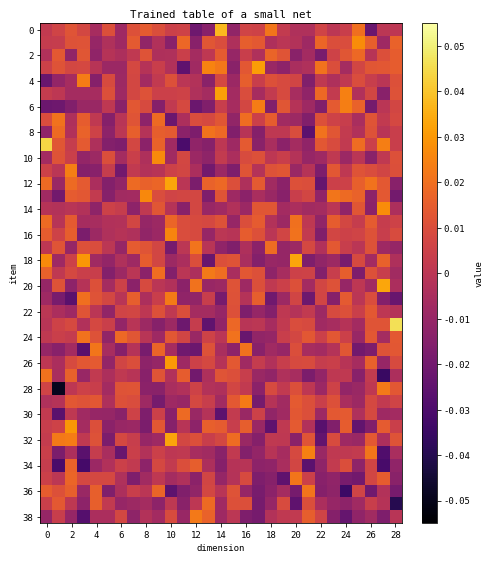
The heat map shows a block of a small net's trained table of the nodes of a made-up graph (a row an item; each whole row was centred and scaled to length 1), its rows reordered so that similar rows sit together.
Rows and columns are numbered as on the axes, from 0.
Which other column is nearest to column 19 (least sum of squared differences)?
5
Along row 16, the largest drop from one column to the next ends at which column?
3
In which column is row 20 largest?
27
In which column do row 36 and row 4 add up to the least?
24
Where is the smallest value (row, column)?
28, 1
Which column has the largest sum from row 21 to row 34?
15
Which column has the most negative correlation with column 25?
4
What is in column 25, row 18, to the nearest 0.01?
0.01
